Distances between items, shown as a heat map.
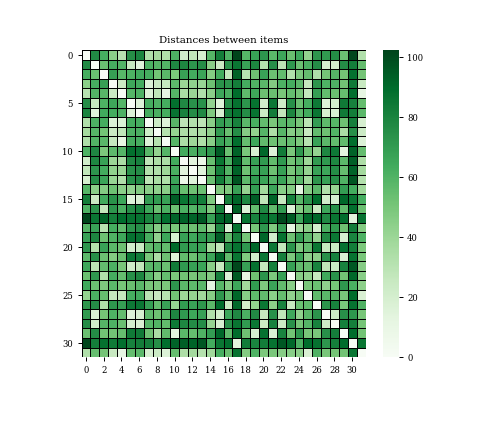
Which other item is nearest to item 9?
4
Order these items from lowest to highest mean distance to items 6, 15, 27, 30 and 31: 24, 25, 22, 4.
22, 24, 4, 25
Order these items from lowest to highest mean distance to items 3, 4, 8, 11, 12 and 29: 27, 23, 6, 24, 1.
23, 24, 27, 1, 6
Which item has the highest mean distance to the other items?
17
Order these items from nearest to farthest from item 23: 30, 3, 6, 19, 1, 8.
8, 19, 3, 1, 6, 30
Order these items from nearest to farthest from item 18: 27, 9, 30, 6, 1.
9, 27, 1, 6, 30
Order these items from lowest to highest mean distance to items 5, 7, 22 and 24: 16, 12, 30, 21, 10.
12, 16, 21, 10, 30
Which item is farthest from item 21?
15
